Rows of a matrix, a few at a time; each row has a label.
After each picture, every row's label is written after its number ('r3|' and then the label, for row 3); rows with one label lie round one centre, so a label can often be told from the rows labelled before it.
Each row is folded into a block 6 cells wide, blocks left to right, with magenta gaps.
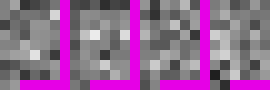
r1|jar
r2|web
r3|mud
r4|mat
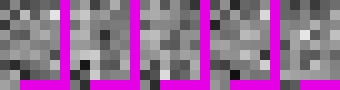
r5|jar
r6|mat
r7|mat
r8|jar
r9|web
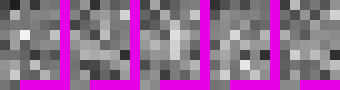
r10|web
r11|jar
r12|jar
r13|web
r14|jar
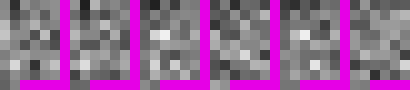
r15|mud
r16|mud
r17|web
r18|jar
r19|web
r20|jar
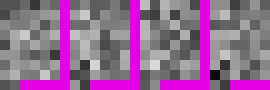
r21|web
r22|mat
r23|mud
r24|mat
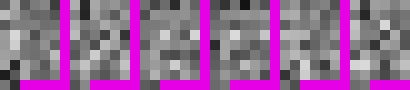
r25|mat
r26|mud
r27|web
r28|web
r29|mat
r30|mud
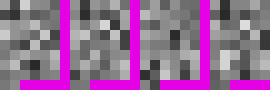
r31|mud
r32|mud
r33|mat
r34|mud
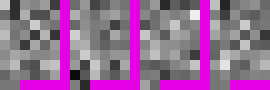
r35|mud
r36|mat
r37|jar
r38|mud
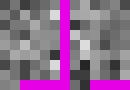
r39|jar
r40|mat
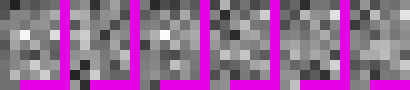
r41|web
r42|mat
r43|web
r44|jar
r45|jar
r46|jar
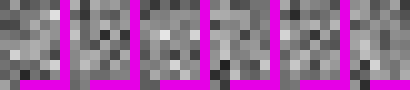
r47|jar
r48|mud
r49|web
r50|mat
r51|mud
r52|mat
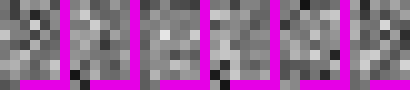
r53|mud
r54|mat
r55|web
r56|mat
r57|jar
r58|mud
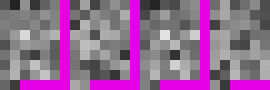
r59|web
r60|jar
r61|web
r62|mat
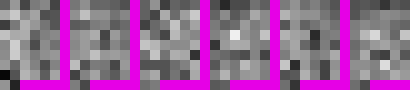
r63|mat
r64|mat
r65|jar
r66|web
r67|mat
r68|web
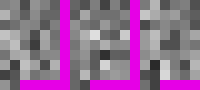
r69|mat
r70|web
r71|mat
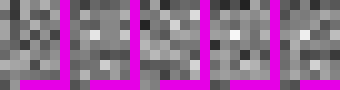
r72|mud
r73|web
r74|jar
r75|web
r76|web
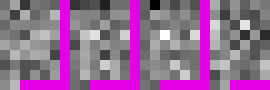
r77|jar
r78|web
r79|web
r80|mud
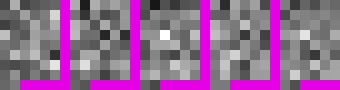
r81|jar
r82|mud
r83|web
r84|mud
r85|web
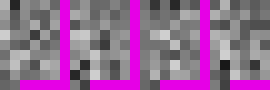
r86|mud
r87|mat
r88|web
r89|mat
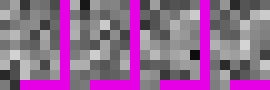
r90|mat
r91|mud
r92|jar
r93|jar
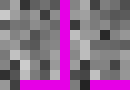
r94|mat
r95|mat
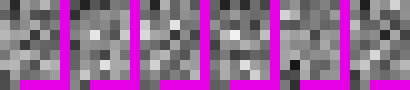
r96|mud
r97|web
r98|mud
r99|web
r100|mat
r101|mud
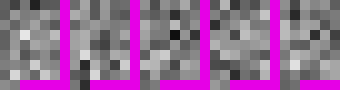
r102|web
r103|mat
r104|mud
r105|jar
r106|mud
